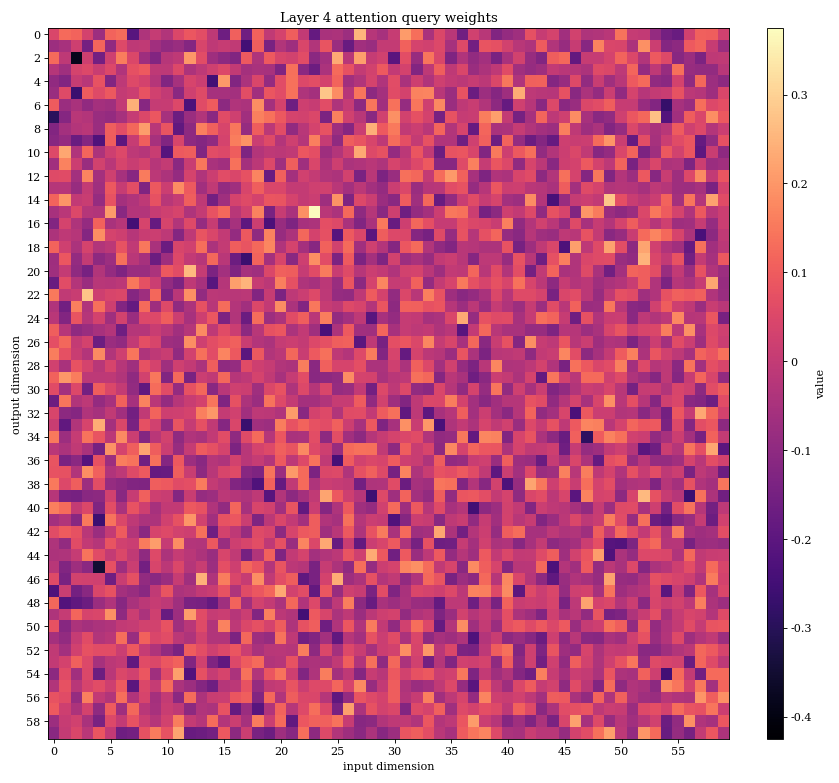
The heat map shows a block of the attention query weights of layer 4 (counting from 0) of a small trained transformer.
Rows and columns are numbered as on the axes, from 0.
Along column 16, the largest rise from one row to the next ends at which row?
21
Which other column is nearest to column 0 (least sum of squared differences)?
50
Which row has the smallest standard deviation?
13
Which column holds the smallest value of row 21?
14
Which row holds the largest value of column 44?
29
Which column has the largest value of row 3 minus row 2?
2
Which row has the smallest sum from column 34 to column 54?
51
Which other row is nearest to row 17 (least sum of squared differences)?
30
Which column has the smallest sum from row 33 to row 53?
1
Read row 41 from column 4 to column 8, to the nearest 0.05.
-0.25 0.15 0.05 0 -0.05
